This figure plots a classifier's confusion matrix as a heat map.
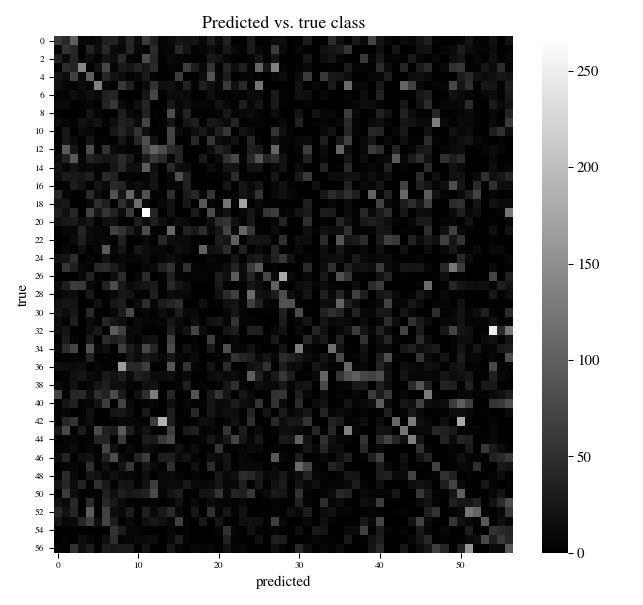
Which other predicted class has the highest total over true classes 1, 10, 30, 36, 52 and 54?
8
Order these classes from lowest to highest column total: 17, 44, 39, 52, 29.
29, 52, 17, 39, 44
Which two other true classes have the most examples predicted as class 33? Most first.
37, 38
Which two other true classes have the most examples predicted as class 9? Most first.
17, 30
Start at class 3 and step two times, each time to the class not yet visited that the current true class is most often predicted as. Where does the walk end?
46
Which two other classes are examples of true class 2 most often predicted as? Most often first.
11, 38
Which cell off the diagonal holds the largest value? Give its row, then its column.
19, 11
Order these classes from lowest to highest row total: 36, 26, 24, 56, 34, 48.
24, 48, 56, 26, 36, 34
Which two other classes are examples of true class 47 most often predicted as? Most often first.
30, 31
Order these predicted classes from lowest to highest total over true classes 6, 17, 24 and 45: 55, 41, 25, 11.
55, 41, 25, 11
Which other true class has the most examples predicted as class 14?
21
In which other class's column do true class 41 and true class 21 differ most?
23
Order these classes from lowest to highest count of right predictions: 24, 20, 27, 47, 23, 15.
24, 23, 20, 47, 15, 27
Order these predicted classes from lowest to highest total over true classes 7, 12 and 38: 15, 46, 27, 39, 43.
43, 15, 39, 46, 27
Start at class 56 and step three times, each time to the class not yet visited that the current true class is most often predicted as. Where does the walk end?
50
